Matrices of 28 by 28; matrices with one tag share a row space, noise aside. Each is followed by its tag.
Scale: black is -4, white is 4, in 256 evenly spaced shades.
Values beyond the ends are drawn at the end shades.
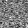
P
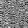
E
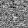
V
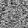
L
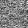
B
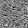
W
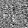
W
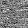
B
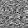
P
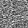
W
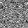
P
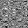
W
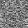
P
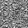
W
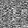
W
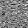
L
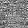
B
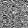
W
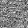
B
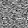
W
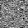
E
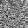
E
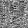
V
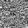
E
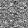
V
